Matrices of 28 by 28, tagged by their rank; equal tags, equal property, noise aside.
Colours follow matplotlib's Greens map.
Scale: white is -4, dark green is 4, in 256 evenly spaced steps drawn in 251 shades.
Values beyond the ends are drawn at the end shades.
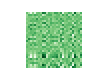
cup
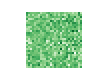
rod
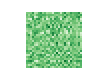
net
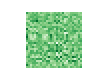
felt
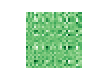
cup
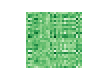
cup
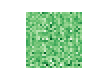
felt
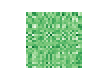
cup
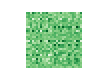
net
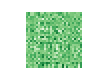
rod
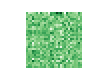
felt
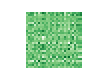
net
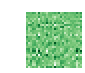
net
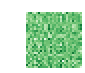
felt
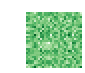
felt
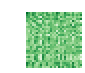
net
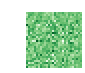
felt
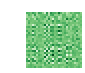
cup
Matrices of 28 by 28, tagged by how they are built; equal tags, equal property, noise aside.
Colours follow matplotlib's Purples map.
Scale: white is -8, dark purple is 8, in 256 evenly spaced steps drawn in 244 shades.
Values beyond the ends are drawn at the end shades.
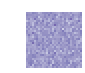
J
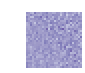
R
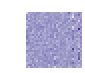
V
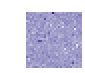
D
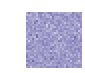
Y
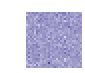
V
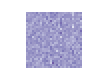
V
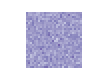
Y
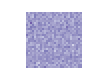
J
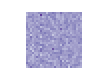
V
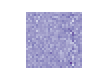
V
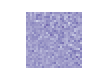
R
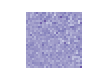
R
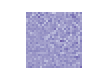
R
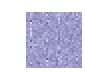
V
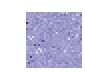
D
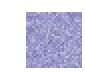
Y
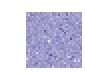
D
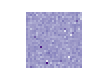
D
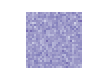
Y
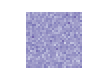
Y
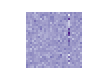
V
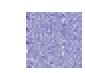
V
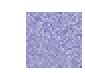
R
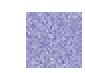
Y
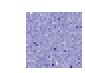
D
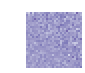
R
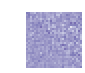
R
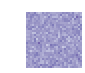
Y
